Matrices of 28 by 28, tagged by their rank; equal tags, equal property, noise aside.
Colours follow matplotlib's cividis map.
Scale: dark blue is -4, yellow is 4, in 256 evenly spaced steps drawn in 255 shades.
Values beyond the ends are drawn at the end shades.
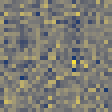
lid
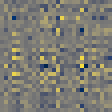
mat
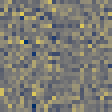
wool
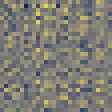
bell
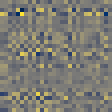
mat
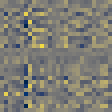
mat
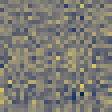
bell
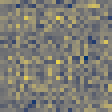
wool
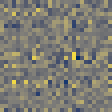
lid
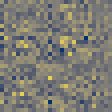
bell
